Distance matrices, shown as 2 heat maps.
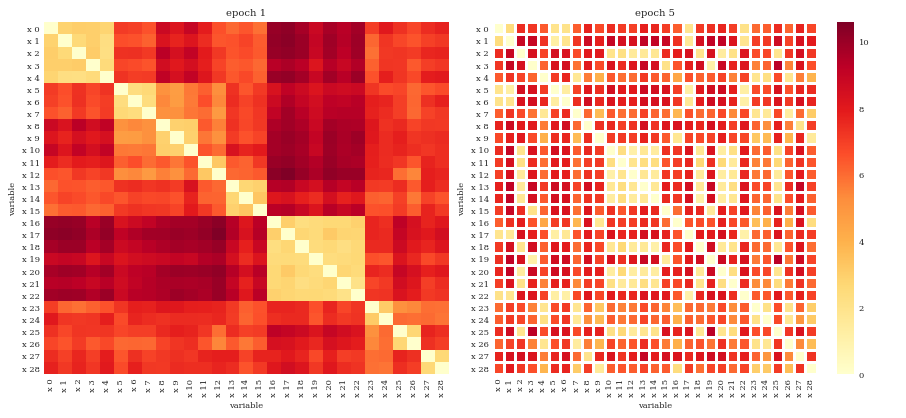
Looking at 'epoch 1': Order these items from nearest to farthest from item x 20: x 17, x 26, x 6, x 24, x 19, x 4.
x 19, x 17, x 24, x 26, x 6, x 4
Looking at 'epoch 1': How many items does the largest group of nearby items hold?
7
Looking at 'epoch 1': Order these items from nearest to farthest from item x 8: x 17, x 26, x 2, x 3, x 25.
x 26, x 25, x 3, x 2, x 17
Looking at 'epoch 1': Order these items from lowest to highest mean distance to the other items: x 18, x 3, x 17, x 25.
x 3, x 25, x 18, x 17
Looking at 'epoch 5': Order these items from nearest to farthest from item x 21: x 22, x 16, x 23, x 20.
x 20, x 23, x 16, x 22
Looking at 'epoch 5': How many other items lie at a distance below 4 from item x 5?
5
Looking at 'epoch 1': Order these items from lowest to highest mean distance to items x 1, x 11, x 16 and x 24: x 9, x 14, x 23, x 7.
x 23, x 14, x 7, x 9
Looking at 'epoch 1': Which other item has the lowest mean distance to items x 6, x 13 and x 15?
x 14
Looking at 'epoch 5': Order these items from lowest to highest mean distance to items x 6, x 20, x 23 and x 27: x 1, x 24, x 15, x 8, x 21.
x 24, x 21, x 8, x 1, x 15
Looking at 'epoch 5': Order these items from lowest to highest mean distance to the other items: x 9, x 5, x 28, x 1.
x 28, x 9, x 5, x 1
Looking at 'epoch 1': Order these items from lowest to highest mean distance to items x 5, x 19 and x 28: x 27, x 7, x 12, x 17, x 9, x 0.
x 27, x 7, x 17, x 9, x 12, x 0
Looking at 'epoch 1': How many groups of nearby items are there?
9
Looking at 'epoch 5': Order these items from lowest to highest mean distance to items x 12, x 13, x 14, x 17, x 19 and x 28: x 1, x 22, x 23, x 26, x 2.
x 2, x 23, x 26, x 22, x 1
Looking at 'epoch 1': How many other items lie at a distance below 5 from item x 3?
4
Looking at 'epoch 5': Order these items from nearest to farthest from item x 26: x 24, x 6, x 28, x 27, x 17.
x 24, x 28, x 27, x 17, x 6
